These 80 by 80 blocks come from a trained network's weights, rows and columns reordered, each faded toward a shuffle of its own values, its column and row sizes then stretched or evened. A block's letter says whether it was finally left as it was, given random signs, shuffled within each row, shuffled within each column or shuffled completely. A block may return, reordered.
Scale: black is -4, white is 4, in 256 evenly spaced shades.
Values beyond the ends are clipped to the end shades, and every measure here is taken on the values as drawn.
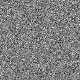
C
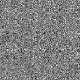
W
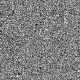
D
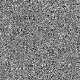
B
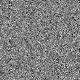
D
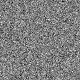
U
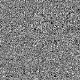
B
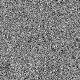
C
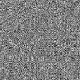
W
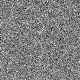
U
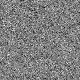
U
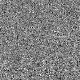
C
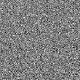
W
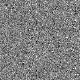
D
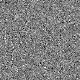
D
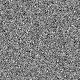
U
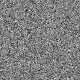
U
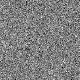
D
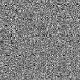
W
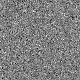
U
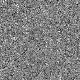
D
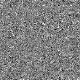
B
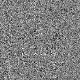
B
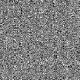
W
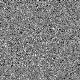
C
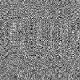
W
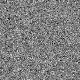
C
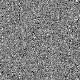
D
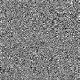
W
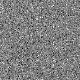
D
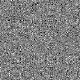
W
